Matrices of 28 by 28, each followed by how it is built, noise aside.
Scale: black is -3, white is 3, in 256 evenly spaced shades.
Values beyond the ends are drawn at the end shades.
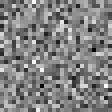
noise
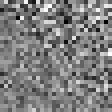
upper triangular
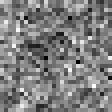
smooth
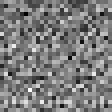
repeating columns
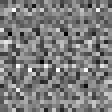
repeating columns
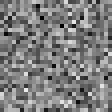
noise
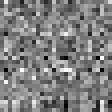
low rank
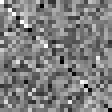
diagonal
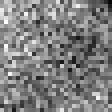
smooth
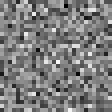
noise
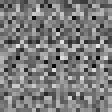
repeating columns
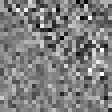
upper triangular
